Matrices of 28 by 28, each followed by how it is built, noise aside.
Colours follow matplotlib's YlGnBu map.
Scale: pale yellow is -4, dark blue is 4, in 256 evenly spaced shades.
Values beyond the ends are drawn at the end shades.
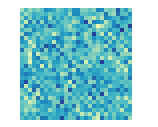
Toeplitz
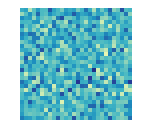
repeating columns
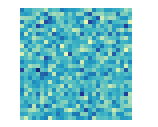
repeating columns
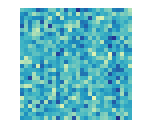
blocks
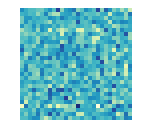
low rank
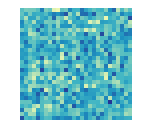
blocks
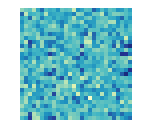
blocks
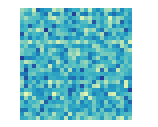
repeating columns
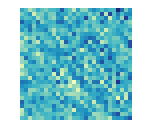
Toeplitz
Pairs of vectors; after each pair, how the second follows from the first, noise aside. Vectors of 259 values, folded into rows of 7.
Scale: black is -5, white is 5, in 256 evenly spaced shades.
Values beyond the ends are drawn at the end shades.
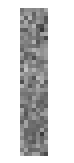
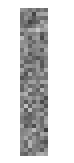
shuffled.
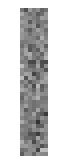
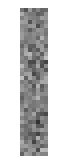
copied.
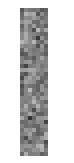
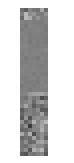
reversed, partly zeroed.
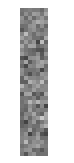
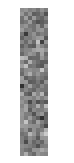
negated.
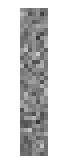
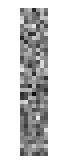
wrapped around, scaled up.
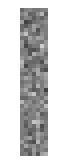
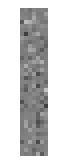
negated, partly zeroed.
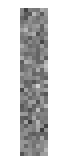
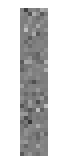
partly zeroed.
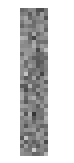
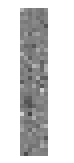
reversed, partly zeroed.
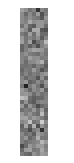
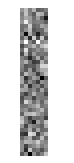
reversed, scaled up.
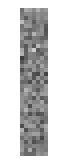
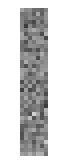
reversed.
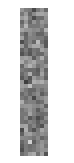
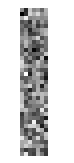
wrapped around, scaled up.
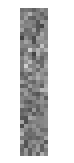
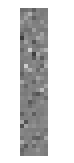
partly zeroed.
